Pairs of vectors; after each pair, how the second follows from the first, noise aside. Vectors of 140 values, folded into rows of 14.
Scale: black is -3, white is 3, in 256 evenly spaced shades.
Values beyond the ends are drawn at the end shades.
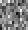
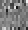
reversed, negated, partly zeroed.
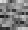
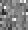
reversed, negated, partly zeroed.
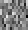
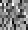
wrapped around, negated.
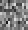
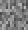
negated, shrunk.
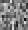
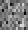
reversed, partly zeroed.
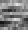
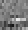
reversed, negated, partly zeroed.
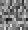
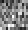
wrapped around, negated.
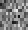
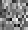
wrapped around.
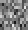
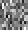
wrapped around, negated.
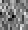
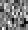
wrapped around.
